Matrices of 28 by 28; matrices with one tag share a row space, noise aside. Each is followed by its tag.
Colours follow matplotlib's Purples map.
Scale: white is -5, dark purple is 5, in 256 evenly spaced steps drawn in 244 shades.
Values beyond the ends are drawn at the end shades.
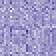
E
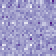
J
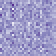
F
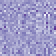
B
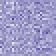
F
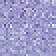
E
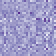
B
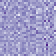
B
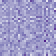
B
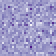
J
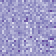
J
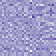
J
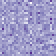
J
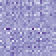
F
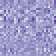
B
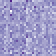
E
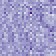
J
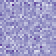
F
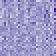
B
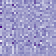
F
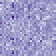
F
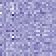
F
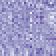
J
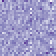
J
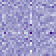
J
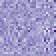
B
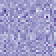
B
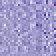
B
